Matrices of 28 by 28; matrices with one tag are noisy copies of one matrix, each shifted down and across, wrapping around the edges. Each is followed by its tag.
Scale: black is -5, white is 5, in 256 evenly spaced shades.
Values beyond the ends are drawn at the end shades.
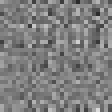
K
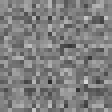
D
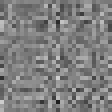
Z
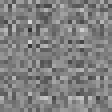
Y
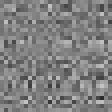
Y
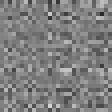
Y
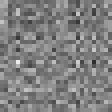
D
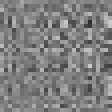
K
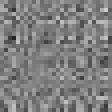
K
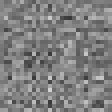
D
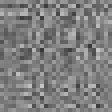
Z
